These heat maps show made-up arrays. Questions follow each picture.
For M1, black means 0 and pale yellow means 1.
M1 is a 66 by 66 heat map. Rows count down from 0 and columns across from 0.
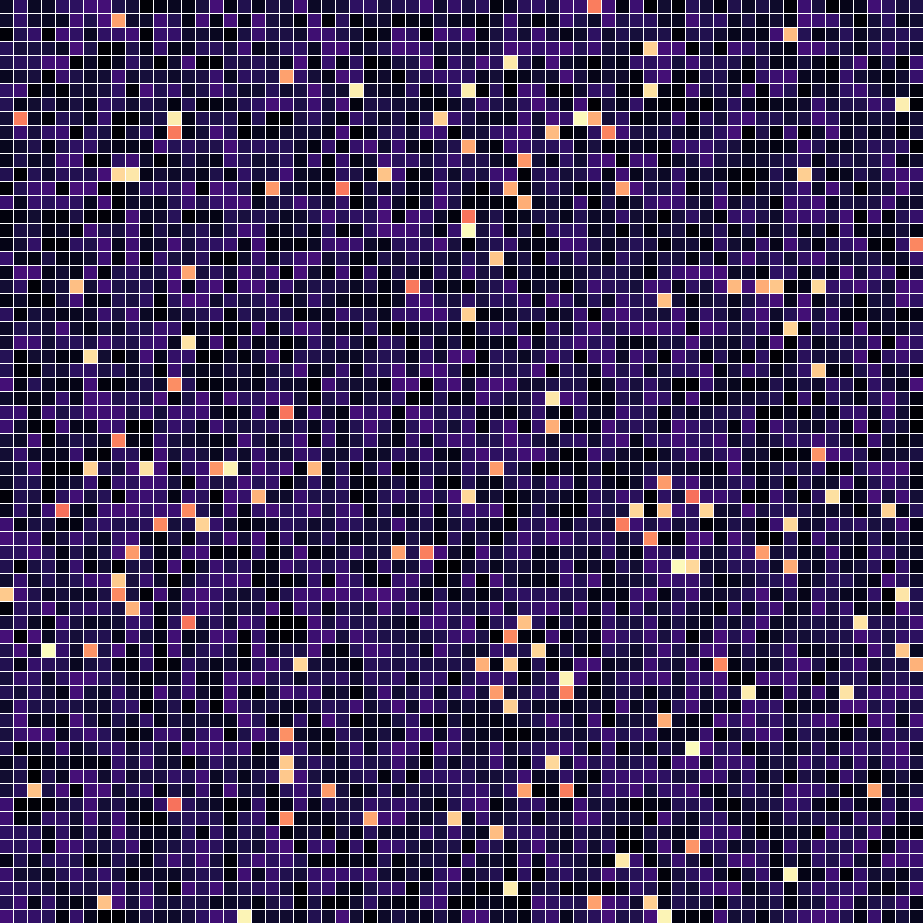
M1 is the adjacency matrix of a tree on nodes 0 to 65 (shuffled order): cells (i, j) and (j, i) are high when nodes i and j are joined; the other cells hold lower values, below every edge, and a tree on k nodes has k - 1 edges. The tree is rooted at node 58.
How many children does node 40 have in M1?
2
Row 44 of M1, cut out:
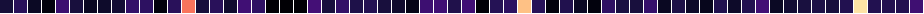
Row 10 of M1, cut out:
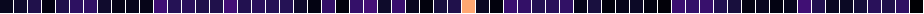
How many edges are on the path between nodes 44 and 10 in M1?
7
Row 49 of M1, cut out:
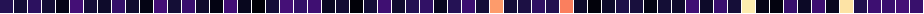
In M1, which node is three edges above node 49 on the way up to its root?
6
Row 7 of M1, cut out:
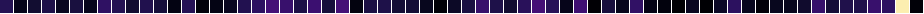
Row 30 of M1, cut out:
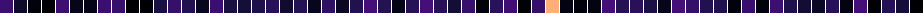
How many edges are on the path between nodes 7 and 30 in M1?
7
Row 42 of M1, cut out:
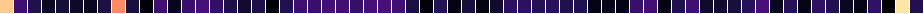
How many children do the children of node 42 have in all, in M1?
2
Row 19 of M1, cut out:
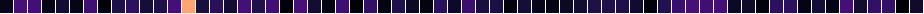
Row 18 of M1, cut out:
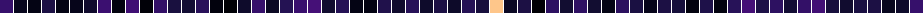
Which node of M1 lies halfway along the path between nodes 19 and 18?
56
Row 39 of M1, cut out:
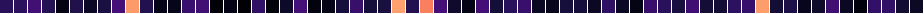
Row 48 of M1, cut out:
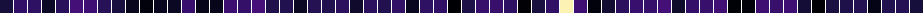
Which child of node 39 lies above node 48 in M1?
9
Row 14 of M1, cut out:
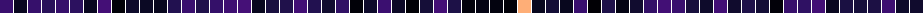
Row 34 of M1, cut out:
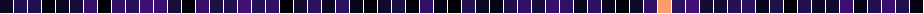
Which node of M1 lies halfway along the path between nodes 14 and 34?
13
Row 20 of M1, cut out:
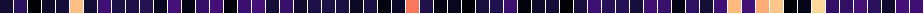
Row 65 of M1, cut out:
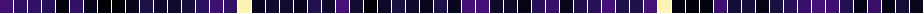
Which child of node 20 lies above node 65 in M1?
54
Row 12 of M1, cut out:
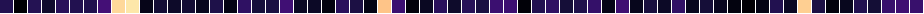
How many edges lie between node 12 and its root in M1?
5
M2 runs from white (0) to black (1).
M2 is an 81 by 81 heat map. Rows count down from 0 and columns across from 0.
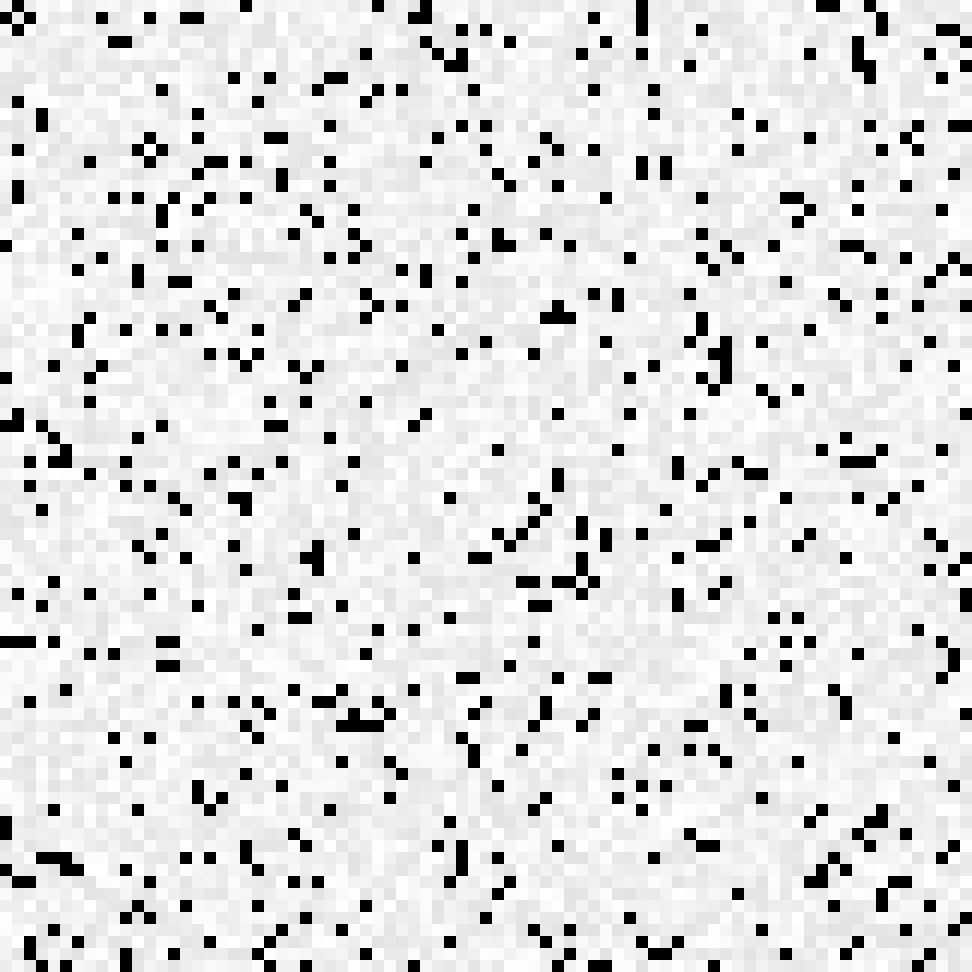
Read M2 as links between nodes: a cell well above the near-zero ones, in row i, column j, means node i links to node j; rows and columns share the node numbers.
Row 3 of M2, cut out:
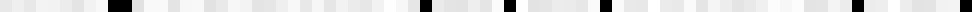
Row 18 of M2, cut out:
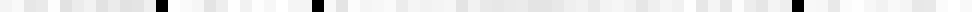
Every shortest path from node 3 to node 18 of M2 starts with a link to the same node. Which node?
node 35
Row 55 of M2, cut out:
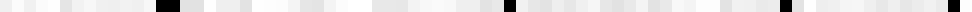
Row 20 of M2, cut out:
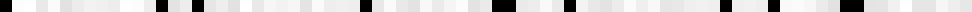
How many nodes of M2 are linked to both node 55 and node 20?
2
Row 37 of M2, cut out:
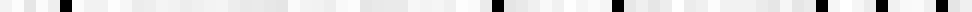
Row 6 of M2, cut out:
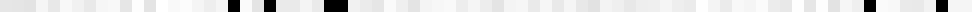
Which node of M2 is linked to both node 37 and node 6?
node 78
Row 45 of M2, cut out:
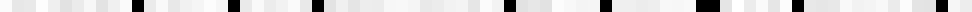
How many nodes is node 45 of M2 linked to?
9
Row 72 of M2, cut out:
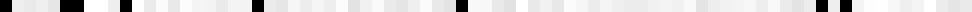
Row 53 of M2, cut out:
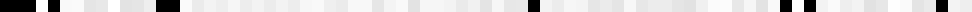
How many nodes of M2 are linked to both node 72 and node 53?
1
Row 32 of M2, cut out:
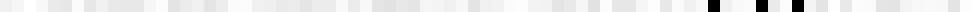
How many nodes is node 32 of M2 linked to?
3
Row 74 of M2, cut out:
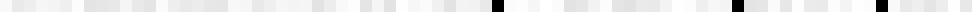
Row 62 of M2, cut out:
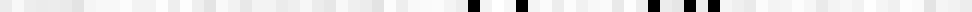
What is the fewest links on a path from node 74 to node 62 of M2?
4
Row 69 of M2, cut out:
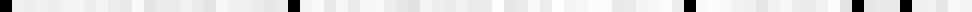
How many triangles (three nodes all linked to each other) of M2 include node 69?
1
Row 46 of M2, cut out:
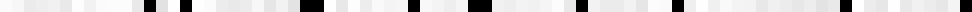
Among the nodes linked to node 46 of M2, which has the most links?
node 80
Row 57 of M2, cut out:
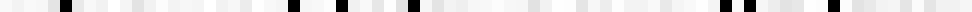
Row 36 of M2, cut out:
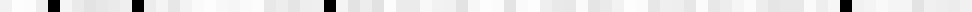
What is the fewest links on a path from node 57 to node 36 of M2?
4
